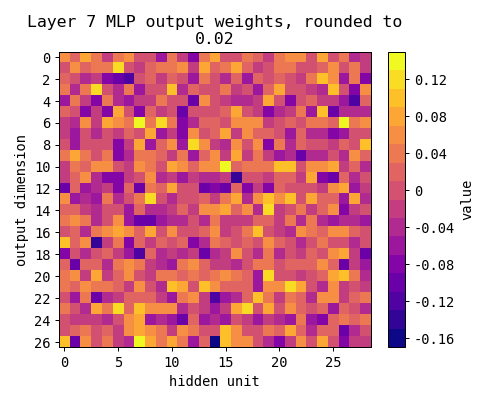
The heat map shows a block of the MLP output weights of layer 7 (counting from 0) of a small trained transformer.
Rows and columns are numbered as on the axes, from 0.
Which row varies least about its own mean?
1
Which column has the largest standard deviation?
7
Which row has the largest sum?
10
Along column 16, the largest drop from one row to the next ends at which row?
11
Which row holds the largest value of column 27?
13
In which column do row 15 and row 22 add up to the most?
18
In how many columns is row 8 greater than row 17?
14
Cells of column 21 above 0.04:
6
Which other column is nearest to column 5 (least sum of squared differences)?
17
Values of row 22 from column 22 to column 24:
0.02 -0.04 0.06
